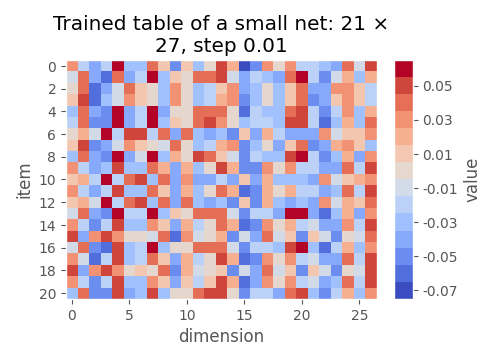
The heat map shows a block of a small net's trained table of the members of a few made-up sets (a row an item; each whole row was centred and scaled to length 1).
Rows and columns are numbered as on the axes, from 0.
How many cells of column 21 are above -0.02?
5
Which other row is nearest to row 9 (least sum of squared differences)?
11
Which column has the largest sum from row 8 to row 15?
26
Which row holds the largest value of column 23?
2
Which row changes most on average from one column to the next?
8
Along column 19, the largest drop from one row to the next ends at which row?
6
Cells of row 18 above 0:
12
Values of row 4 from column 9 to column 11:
0 0 0.04
